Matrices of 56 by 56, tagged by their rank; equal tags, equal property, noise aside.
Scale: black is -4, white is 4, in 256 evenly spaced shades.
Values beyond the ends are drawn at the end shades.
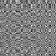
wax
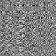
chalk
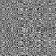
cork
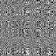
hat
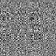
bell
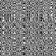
cork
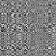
cork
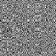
chalk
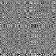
cork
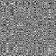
chalk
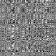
chalk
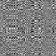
hat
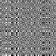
wax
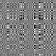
wax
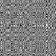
hat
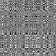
wax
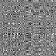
bell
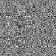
bell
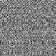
bell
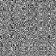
bell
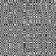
cork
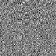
bell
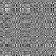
wax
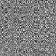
bell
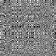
cork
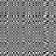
wax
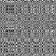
wax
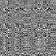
chalk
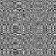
wax
